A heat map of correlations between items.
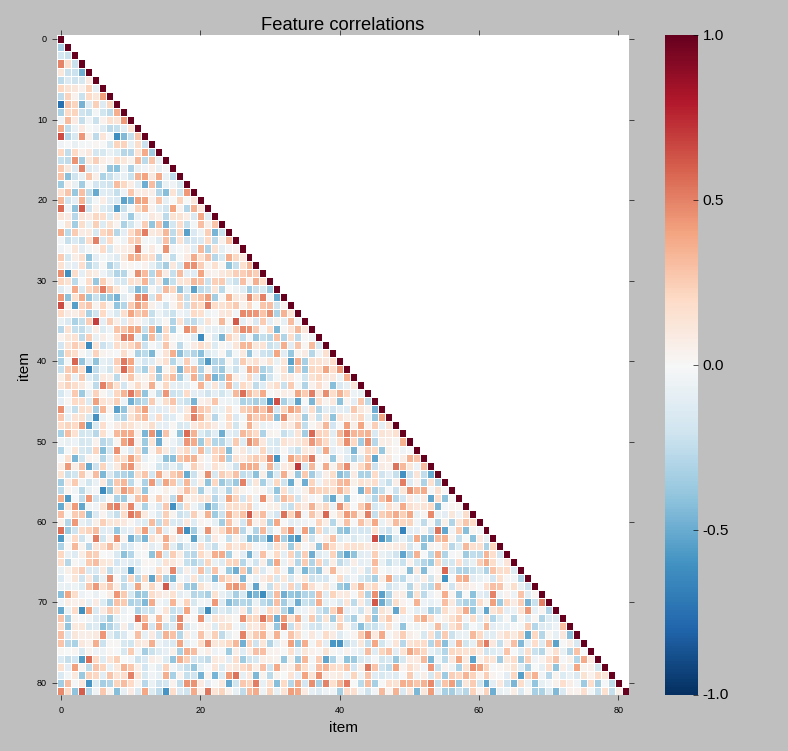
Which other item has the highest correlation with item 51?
8
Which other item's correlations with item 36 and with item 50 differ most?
26
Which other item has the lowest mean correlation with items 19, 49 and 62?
61
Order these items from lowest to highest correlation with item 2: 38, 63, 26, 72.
72, 26, 38, 63
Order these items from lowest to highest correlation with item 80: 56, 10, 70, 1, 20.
70, 20, 10, 1, 56
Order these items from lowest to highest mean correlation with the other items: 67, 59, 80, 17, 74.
67, 17, 80, 74, 59
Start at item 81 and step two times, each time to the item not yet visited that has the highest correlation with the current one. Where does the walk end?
21
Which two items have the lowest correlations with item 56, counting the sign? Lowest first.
6, 43
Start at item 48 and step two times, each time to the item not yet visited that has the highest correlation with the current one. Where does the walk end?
34
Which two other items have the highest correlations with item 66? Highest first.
55, 16
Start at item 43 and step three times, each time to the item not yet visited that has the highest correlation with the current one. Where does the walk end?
45
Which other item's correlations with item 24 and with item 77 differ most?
59
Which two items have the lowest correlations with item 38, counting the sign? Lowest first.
4, 77
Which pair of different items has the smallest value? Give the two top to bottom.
0, 8
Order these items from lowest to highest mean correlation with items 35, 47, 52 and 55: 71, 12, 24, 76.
24, 12, 71, 76
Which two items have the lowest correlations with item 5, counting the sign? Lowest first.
47, 19
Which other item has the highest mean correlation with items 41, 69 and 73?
9
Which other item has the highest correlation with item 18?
49
